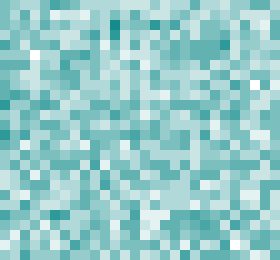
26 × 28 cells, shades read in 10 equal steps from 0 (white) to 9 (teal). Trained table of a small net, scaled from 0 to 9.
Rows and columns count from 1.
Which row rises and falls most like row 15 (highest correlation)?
5
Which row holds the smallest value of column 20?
21
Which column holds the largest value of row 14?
1
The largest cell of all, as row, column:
3, 12
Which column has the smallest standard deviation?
10
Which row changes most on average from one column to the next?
25
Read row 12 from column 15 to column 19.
1 3 5 3 2
